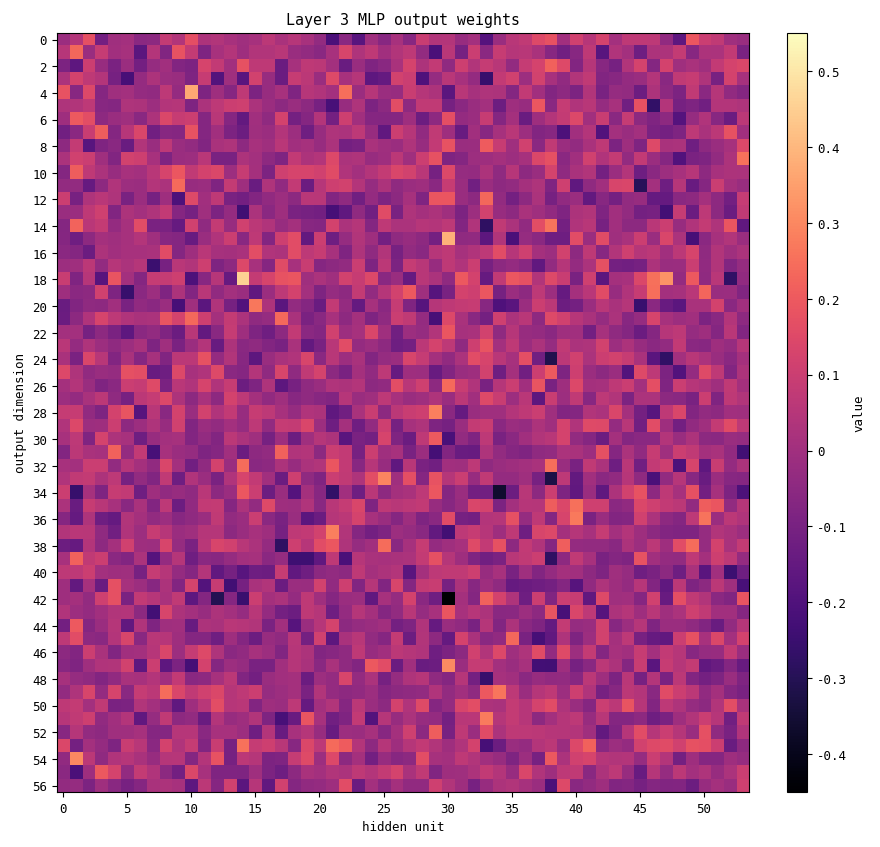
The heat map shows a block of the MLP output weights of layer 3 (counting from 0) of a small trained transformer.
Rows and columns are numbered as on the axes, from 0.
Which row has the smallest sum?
20
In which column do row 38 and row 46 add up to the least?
17
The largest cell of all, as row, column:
18, 14
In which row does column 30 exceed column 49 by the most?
15
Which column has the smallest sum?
16
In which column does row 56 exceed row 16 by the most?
22
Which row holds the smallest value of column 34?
34
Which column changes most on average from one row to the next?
38
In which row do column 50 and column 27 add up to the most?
19
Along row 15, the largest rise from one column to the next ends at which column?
30
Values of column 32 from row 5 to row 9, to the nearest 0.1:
0 0 0 0 0
